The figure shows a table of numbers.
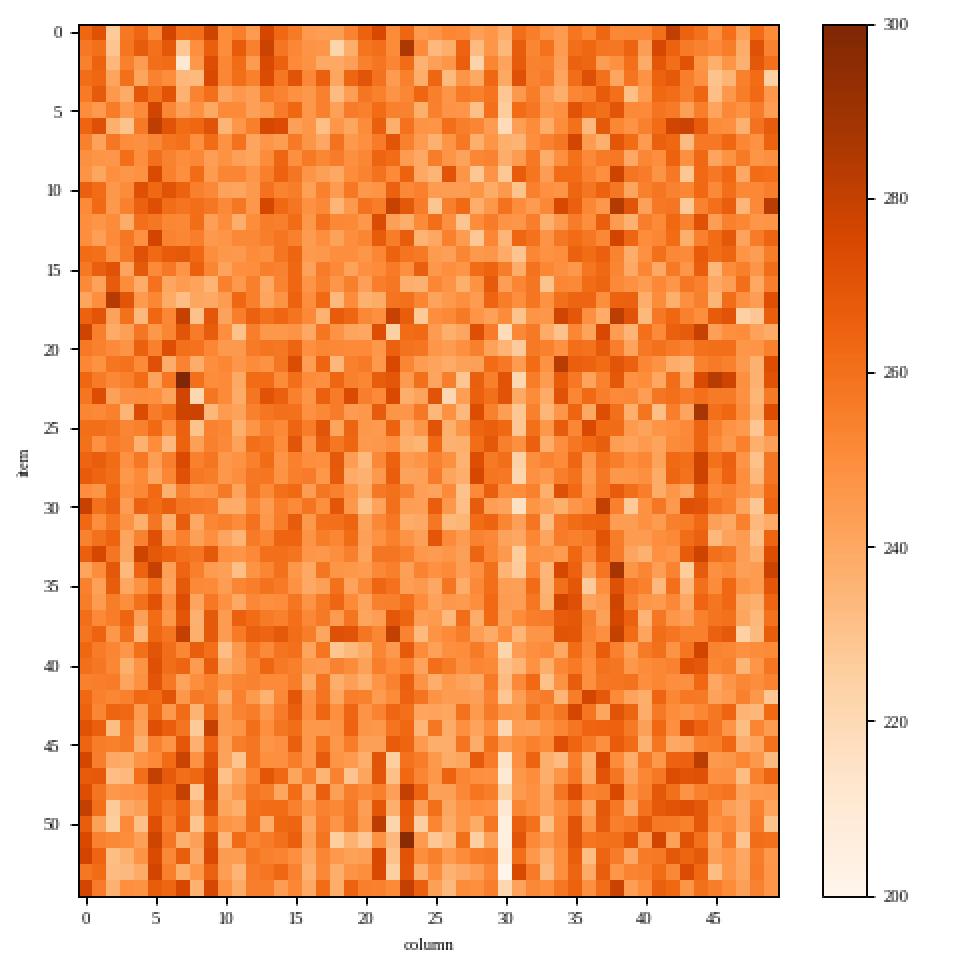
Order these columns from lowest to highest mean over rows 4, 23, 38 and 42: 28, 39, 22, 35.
39, 28, 35, 22
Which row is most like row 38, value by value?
18
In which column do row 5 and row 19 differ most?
28
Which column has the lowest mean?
30
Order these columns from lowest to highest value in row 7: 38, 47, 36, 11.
36, 47, 11, 38
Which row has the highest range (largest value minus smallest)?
51
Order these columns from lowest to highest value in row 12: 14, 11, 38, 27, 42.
27, 11, 38, 14, 42
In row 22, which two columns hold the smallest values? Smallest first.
31, 27
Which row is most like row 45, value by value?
37
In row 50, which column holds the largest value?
21
